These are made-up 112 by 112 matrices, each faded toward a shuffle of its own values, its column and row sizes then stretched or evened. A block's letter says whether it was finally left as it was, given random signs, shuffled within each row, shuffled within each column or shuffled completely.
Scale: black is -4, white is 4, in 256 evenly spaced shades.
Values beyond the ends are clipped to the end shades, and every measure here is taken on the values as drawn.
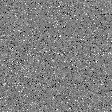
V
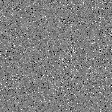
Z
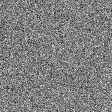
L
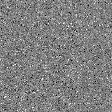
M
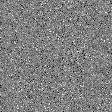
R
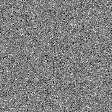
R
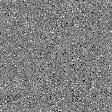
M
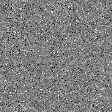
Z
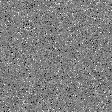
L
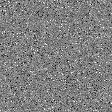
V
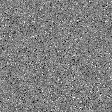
V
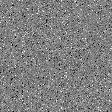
R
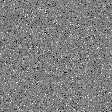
L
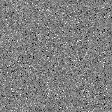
R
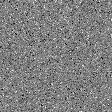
L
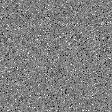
Z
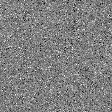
R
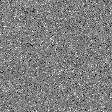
V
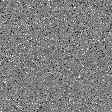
V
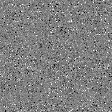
M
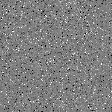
R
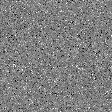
V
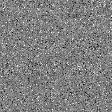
Z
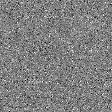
Z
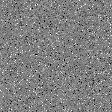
R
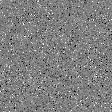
V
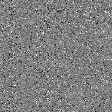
M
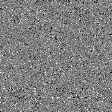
Z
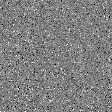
Z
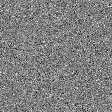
V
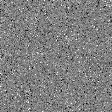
R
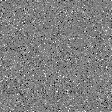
M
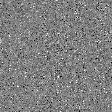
Z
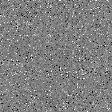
M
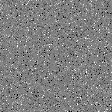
M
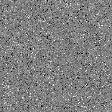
M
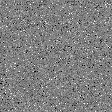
V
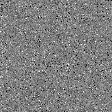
Z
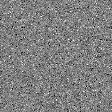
M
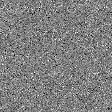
V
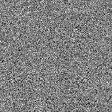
M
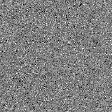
Z
